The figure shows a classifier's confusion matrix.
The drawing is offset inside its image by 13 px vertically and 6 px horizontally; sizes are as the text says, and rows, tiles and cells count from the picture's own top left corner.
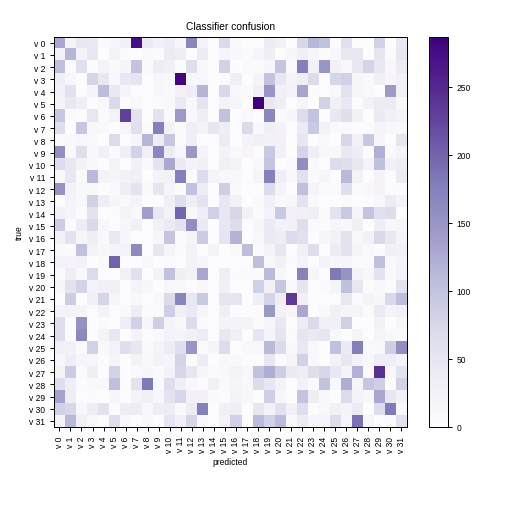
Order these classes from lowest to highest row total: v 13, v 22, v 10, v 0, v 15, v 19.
v 13, v 22, v 15, v 10, v 19, v 0
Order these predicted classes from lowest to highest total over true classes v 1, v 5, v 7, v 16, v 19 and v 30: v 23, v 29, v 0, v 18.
v 23, v 0, v 29, v 18
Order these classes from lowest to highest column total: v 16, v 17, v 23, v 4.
v 17, v 4, v 16, v 23
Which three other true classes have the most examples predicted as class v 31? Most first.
v 25, v 21, v 28
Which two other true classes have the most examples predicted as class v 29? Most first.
v 27, v 9
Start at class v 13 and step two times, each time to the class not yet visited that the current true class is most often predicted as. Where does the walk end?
v 11
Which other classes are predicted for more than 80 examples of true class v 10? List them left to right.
v 19, v 22, v 29
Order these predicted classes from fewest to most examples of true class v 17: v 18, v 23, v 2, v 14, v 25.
v 18, v 14, v 25, v 23, v 2
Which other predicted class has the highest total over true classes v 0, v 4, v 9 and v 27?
v 29
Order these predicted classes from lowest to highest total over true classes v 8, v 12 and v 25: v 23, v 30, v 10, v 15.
v 23, v 30, v 10, v 15
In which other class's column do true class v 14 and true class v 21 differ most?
v 8
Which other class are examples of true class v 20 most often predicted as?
v 26
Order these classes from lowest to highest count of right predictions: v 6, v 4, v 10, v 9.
v 4, v 10, v 9, v 6
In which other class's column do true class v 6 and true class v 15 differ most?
v 12
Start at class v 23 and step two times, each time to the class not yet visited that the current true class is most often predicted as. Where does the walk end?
v 22
